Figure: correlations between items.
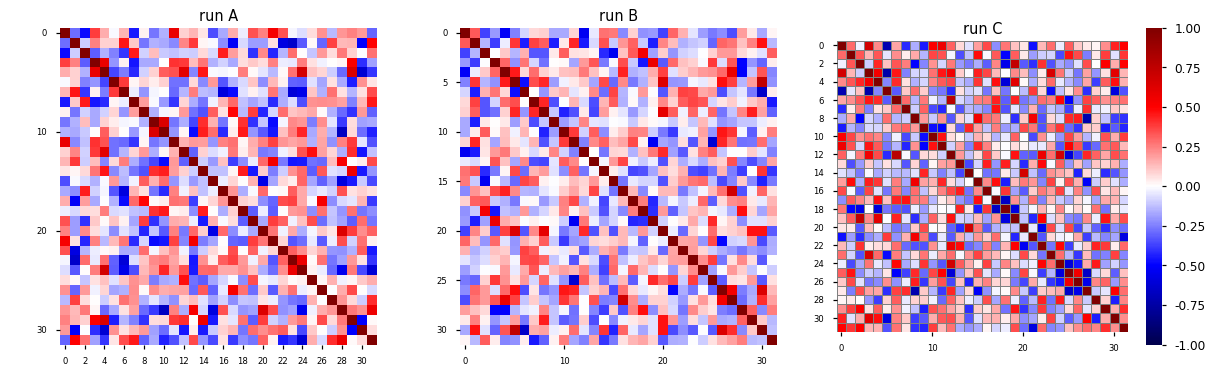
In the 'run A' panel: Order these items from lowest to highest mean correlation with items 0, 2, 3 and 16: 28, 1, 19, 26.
1, 19, 26, 28
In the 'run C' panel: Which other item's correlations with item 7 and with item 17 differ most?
15
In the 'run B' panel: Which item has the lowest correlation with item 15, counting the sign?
2
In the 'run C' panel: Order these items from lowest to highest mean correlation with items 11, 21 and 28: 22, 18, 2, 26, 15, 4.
2, 4, 22, 18, 15, 26
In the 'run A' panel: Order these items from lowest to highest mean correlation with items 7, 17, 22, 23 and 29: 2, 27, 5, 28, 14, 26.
5, 27, 28, 14, 2, 26
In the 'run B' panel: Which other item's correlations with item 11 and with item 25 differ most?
19
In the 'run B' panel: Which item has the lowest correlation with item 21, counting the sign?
26
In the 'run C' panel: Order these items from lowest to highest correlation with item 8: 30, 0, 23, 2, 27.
27, 2, 30, 0, 23
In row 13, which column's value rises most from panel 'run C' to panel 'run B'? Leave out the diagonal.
27
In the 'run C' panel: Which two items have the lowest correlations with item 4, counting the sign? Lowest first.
18, 28
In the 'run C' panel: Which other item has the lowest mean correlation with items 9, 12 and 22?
25
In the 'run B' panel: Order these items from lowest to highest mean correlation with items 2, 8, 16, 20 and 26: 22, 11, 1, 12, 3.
22, 3, 11, 12, 1
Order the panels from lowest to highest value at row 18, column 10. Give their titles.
run C, run B, run A
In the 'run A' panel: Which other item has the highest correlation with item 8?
17
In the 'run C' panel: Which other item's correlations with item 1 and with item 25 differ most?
6
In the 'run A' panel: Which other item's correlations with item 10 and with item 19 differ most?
9
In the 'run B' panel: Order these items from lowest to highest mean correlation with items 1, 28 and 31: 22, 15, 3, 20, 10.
3, 22, 15, 20, 10
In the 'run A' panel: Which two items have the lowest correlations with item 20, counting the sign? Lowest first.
15, 8
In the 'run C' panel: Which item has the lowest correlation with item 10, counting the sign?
9
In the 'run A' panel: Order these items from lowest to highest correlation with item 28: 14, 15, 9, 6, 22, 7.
15, 9, 22, 14, 6, 7
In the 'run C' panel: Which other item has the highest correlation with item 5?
21
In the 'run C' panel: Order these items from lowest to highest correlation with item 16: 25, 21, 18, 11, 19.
19, 25, 21, 11, 18
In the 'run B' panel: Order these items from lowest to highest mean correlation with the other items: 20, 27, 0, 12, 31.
0, 31, 12, 20, 27
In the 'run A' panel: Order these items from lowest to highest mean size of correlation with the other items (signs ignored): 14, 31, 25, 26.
25, 26, 14, 31
